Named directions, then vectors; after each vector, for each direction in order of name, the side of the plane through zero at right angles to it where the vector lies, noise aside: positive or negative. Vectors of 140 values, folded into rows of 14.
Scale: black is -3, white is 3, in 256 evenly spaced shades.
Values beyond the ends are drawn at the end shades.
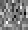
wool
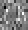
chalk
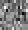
negative, positive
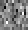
positive, positive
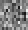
negative, positive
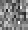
negative, positive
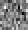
negative, positive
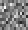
negative, negative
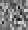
negative, positive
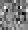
negative, positive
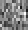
positive, negative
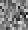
negative, positive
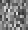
negative, positive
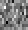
negative, negative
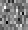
negative, negative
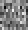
positive, negative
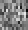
positive, negative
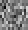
positive, positive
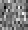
positive, negative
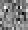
negative, positive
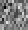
positive, positive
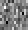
negative, negative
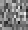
positive, negative
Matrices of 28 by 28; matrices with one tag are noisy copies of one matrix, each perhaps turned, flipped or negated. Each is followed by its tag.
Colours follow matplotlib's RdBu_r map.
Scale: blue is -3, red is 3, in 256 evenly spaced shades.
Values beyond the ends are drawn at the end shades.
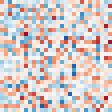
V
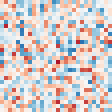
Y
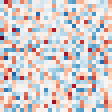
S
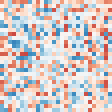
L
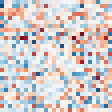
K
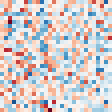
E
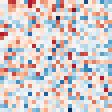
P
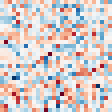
L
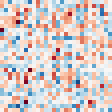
L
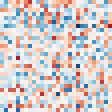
L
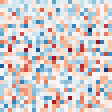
Y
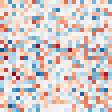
S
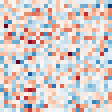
K
